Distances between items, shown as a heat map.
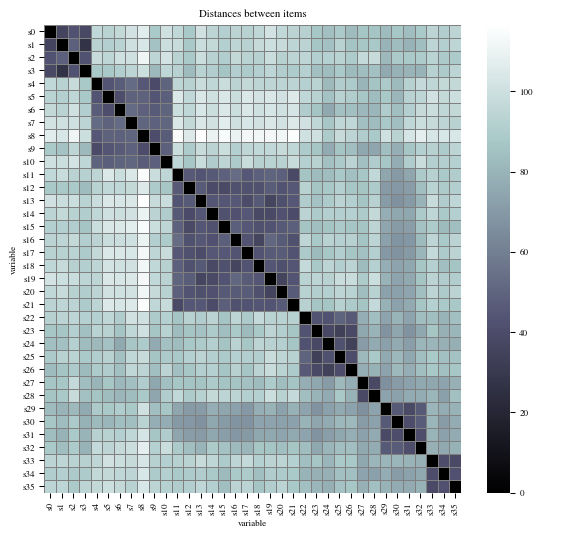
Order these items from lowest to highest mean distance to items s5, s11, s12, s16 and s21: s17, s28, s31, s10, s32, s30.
s17, s30, s31, s10, s32, s28
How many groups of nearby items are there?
7
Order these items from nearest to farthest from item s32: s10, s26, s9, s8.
s26, s9, s10, s8
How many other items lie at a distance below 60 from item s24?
4
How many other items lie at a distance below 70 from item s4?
6
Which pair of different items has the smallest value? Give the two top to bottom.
s1, s3
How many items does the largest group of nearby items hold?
11
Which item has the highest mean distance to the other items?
s8
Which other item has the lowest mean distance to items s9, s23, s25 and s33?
s24
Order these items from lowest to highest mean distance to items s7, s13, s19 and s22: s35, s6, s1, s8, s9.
s9, s6, s35, s8, s1
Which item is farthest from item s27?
s2
